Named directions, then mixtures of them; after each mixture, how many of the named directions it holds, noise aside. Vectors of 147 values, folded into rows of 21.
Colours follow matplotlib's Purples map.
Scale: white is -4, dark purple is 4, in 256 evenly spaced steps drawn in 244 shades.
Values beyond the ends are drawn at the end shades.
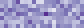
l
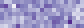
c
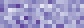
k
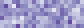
two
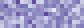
two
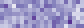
one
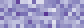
one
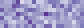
two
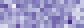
one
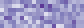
two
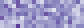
two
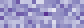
one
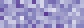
three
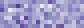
one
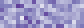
three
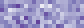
one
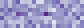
one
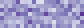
one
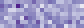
two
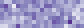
one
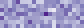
one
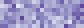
two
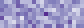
three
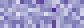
one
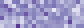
two
